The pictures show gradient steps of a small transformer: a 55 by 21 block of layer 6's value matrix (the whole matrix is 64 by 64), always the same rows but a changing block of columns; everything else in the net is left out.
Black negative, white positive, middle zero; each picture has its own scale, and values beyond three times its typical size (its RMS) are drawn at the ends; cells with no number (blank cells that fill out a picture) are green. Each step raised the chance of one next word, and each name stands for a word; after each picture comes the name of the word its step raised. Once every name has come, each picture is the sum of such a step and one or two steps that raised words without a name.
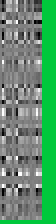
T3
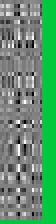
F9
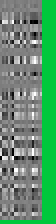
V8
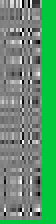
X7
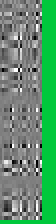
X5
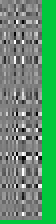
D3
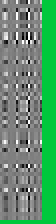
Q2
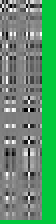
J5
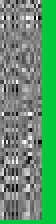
D3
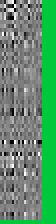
J5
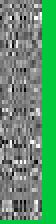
X5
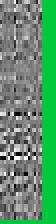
D3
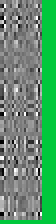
V8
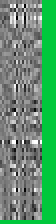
Q2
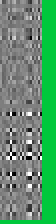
D3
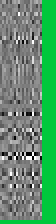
D3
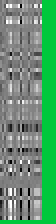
X5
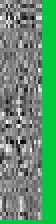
F9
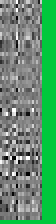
J5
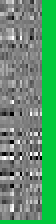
T3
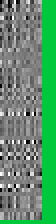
T3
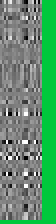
T3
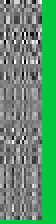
X7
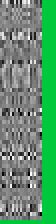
X7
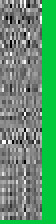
X7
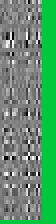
T3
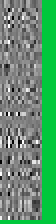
T3
